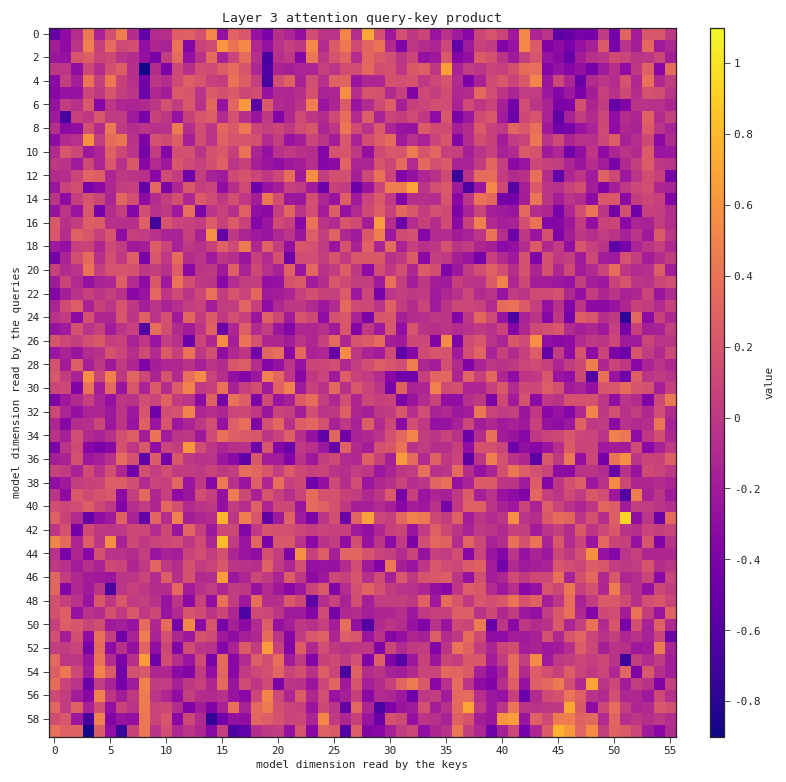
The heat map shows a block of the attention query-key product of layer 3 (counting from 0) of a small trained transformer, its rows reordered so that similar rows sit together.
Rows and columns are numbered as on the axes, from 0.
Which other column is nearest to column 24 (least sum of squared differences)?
4
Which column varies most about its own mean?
8
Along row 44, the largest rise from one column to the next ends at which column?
22
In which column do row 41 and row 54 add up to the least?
26
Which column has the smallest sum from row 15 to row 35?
41
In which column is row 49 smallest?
17
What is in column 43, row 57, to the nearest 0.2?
0
